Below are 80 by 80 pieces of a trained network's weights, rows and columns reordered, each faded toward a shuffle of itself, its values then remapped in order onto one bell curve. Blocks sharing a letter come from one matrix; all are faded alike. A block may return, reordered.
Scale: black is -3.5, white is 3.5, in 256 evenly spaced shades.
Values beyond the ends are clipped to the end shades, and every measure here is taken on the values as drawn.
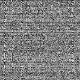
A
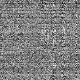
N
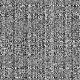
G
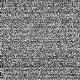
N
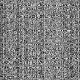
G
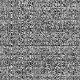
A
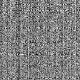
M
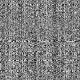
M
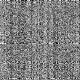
M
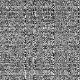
A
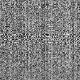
M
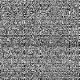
N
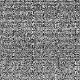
N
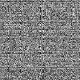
N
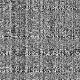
G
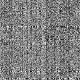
M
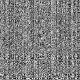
G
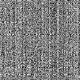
G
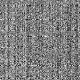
G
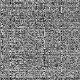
A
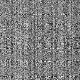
G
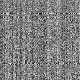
G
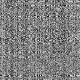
M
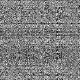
N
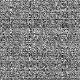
N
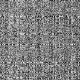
M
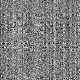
G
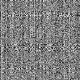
M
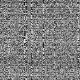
A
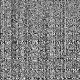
G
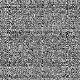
A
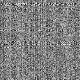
M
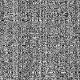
M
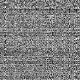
N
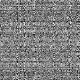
N
